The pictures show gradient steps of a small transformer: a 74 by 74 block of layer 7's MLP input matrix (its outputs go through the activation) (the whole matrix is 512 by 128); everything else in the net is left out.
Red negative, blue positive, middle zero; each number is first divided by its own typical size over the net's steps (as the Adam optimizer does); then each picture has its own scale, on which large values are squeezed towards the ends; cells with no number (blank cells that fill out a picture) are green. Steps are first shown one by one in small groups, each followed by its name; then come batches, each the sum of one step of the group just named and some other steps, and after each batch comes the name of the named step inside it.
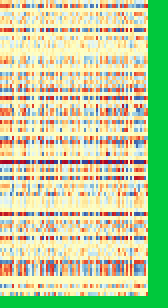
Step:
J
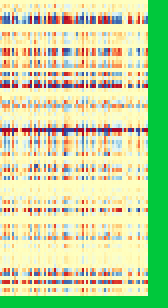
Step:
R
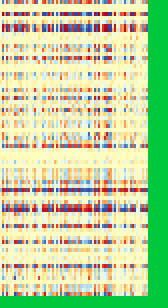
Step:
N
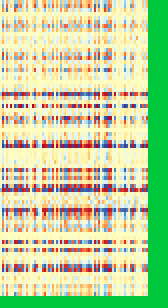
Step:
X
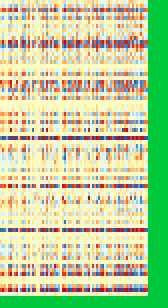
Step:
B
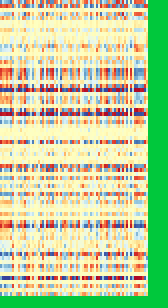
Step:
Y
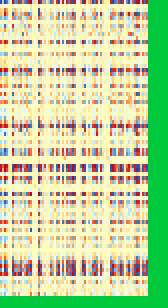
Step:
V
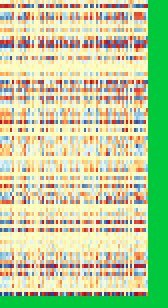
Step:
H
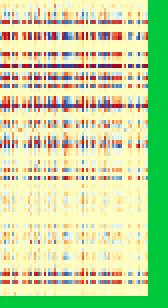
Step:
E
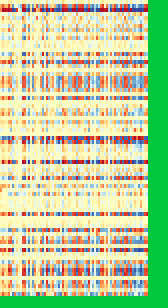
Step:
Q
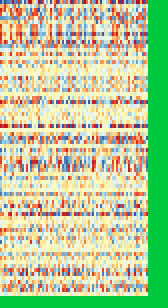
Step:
V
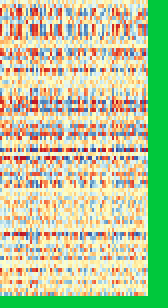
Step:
H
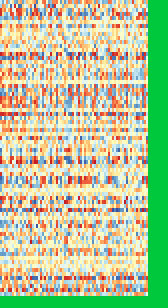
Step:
B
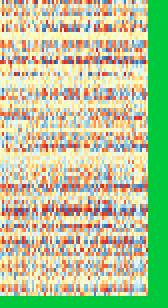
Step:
N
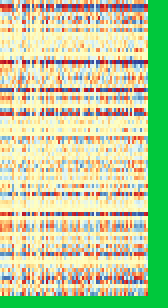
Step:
Y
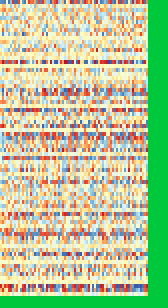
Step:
V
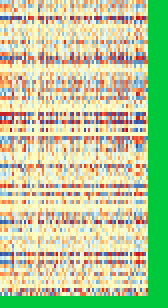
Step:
B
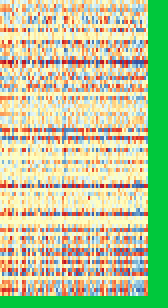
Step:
R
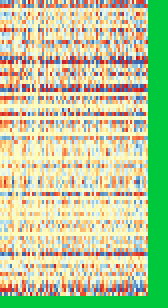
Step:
H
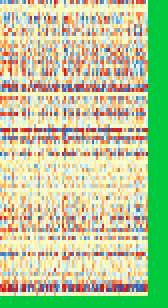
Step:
R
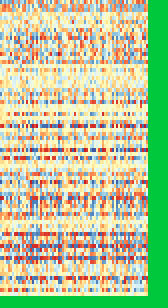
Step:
Q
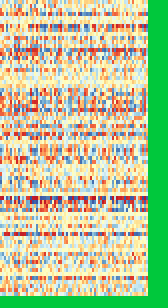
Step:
N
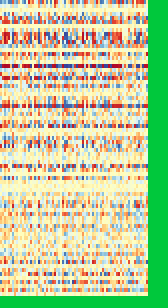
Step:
E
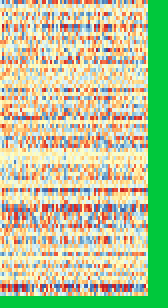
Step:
N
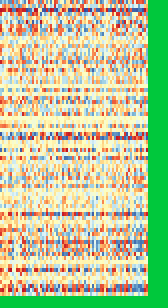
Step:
Q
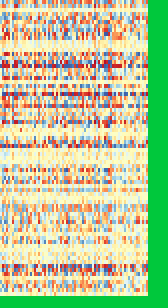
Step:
E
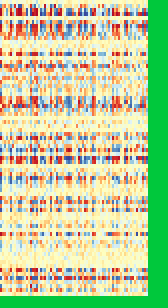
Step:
E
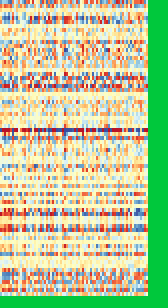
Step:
R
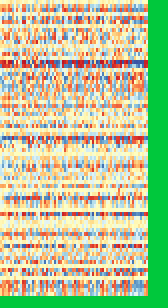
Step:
E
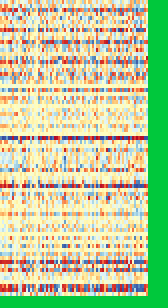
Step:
B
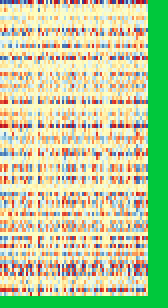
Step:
V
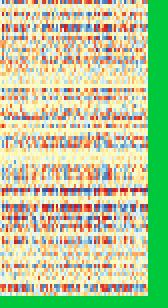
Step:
N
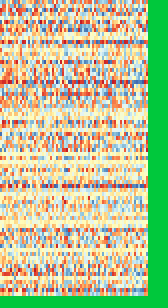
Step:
B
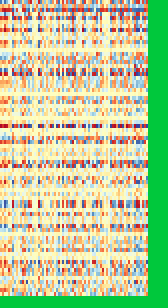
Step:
Q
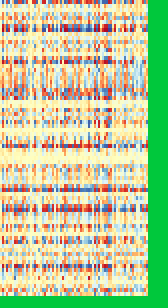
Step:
N
